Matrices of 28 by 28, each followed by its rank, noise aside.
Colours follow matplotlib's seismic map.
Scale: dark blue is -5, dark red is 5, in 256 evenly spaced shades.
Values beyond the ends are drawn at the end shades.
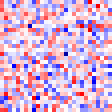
eight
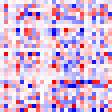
four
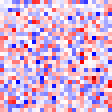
eight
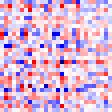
four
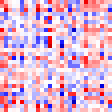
three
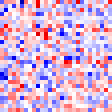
six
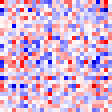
four
